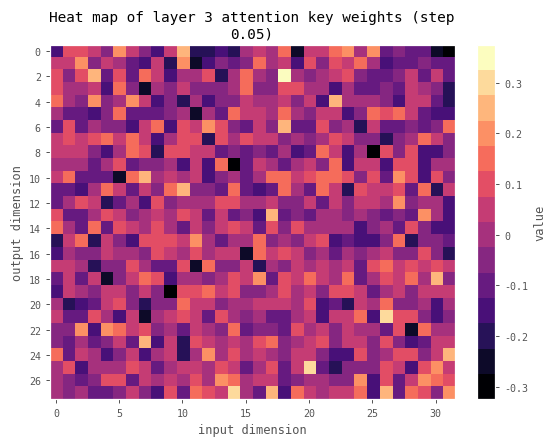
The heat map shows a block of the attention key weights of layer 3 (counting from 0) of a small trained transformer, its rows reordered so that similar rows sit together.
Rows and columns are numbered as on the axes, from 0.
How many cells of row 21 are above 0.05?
7
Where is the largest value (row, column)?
2, 18
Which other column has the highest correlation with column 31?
12
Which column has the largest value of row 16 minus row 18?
4
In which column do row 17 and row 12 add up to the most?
27
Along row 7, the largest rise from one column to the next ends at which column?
13
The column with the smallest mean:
31
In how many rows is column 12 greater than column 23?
13
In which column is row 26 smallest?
25
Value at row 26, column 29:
0.2
